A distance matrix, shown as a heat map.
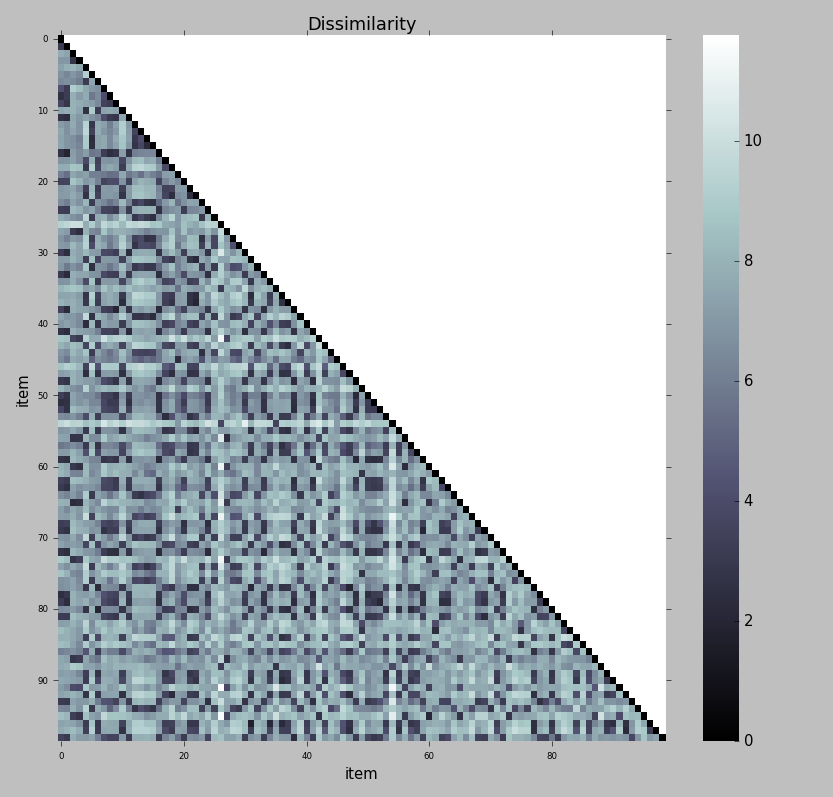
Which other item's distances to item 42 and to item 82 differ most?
95
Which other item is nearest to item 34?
96
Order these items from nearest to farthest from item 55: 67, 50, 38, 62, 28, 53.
53, 50, 38, 62, 28, 67
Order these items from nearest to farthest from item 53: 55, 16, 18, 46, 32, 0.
55, 18, 46, 16, 0, 32
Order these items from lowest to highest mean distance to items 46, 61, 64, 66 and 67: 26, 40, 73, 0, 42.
40, 0, 73, 42, 26
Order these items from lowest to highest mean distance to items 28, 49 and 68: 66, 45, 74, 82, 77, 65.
82, 74, 45, 66, 65, 77
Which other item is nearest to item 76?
70
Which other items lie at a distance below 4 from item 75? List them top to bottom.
49, 61, 83, 85
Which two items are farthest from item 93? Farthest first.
54, 26
